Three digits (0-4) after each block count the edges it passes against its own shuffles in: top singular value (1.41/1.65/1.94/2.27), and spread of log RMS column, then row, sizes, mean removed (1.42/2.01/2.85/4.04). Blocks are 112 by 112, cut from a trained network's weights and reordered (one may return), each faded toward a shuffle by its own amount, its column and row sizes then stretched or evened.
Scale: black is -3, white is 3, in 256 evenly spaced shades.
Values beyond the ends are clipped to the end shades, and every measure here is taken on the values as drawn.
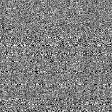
2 0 3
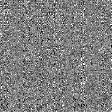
1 3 1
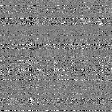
2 2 4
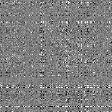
4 3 3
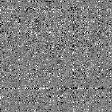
1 3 3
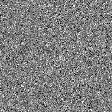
1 1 0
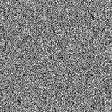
3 0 0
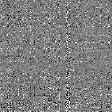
0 3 3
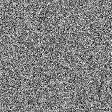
0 0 1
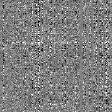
2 4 1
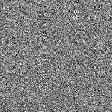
3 1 0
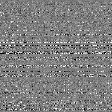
2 1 4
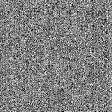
1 0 0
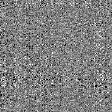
1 2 2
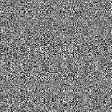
4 3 3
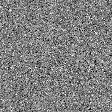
0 0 1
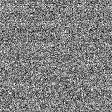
2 0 0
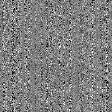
0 4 0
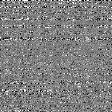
1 1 4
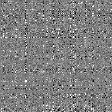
0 3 3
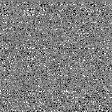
2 1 3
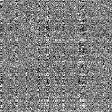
4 3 0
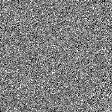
0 2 0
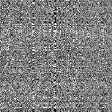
4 3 0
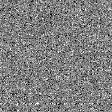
0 1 2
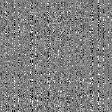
1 4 2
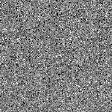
0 2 1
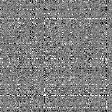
3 3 3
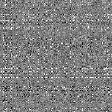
3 3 3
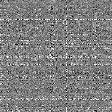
3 2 3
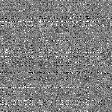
3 2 3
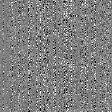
0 4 0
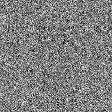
1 1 1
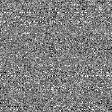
0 1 3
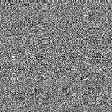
4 0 3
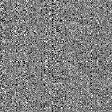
2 3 2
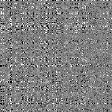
4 3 3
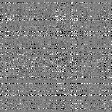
3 3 4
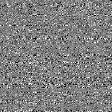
3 1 3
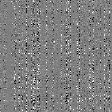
1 4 2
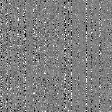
2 4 1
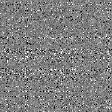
1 2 3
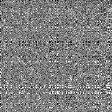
4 3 2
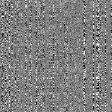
3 4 0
